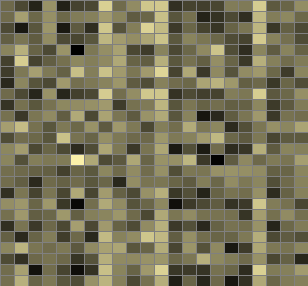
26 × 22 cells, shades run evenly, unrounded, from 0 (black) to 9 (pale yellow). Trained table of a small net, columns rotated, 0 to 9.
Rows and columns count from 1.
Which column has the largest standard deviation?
6
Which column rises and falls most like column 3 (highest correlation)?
14
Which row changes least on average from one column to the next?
16
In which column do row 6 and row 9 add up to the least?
3
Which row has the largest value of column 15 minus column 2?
24
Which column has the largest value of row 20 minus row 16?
5
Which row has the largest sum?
7
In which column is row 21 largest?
12
